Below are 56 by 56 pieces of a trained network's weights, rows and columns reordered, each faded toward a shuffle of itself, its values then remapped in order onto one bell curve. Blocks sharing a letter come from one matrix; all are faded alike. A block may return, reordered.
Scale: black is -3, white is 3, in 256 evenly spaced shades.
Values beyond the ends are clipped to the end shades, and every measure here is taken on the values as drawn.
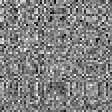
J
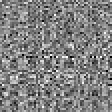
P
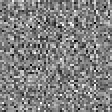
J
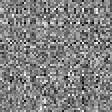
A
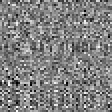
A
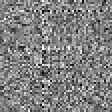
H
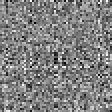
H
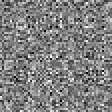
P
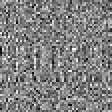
J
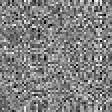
J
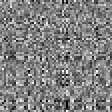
A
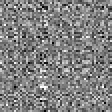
A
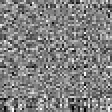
A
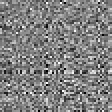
A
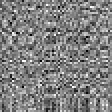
J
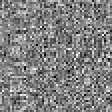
J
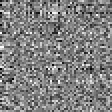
H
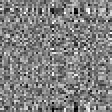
A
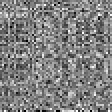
P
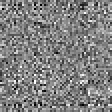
H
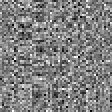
J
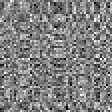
J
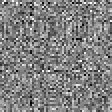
H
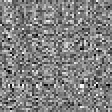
P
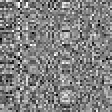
J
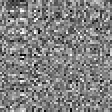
P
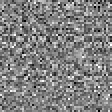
P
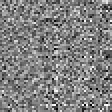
H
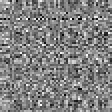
P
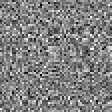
P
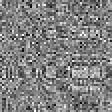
P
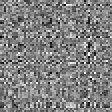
A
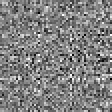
H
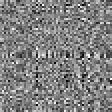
A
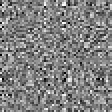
P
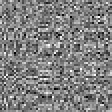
P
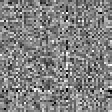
H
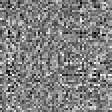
H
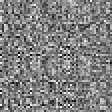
P
